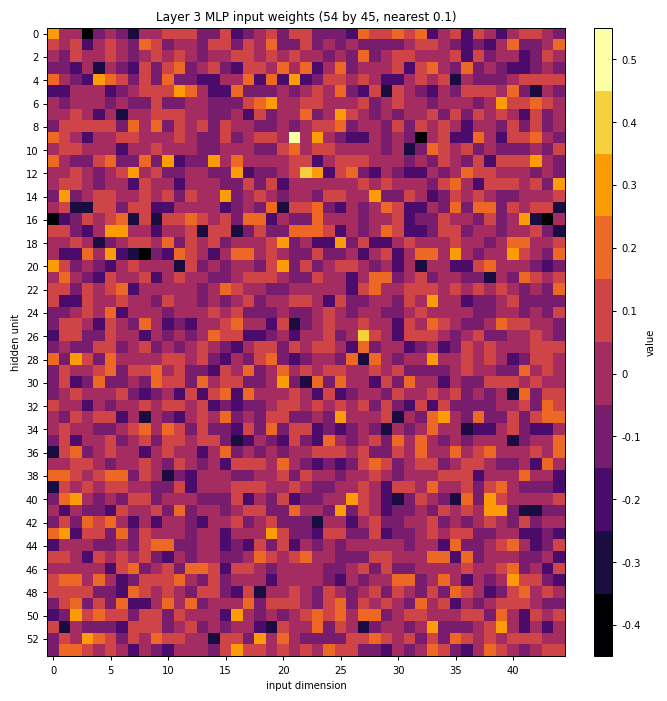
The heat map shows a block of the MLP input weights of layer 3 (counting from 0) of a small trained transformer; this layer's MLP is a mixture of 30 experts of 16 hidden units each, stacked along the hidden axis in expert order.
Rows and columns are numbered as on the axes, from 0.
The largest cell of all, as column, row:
21, 9
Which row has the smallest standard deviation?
24
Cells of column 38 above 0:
17
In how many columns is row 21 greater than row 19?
17
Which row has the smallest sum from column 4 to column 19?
51
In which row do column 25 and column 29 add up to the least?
34
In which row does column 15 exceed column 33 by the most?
14
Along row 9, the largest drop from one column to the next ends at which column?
22
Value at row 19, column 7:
-0.3
